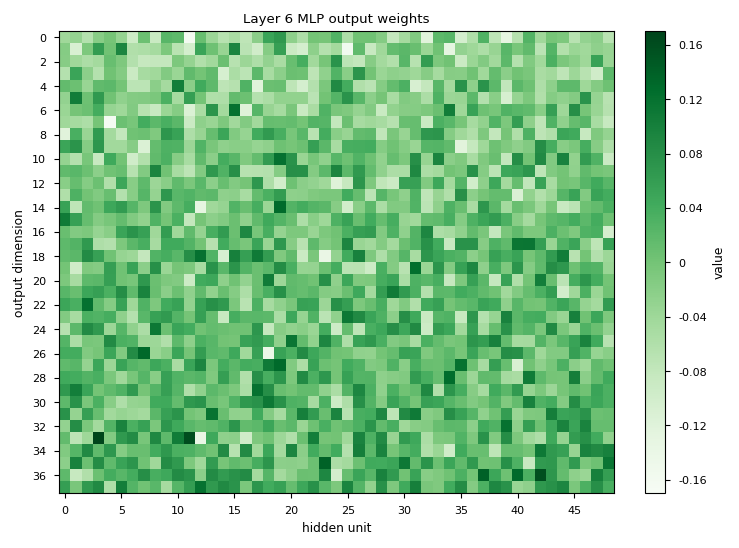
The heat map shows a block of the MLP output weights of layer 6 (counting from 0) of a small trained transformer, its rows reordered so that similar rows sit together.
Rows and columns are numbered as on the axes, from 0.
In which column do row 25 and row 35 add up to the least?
41
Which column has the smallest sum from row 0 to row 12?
11
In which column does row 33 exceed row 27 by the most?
10
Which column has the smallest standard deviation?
33
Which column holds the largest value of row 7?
40
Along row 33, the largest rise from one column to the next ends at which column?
3
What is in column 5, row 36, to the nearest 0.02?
0.02
